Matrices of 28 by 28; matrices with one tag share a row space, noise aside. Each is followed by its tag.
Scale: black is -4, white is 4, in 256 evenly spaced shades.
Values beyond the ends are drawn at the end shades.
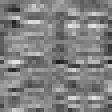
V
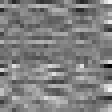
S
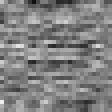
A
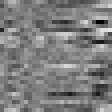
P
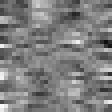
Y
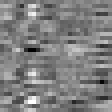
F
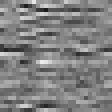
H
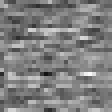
A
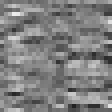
V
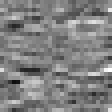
V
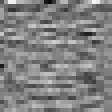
A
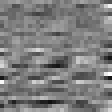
S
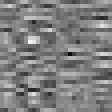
F
